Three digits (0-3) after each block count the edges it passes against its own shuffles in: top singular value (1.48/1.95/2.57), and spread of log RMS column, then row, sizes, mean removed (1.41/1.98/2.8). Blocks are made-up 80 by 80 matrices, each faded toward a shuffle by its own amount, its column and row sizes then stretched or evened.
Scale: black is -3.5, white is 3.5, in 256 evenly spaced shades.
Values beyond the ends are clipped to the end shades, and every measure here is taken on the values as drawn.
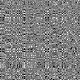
3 2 2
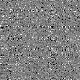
2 1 2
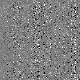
0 3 1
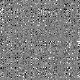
0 3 2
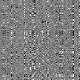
3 3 1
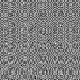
3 1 1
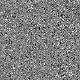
0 2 0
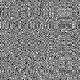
3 1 0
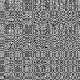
3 0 0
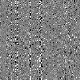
2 3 0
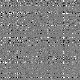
2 2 3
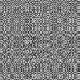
3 3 0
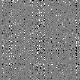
0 3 2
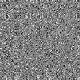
2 1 0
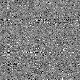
1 0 2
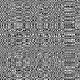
3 0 3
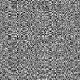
3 2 2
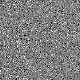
1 1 1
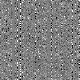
2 3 0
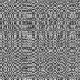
3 1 3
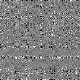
2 2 3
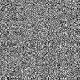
2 1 1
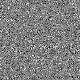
0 0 2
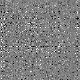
2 2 2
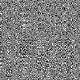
2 2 1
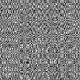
3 2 0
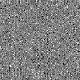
2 1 0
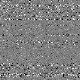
1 1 3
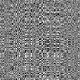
3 3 1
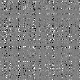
2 3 3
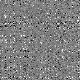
1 2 2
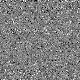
0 0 2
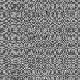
3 0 1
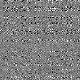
2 2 3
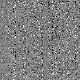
0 3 1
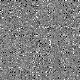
1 2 2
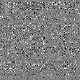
1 1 3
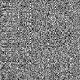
2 2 0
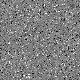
0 0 0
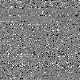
0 1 3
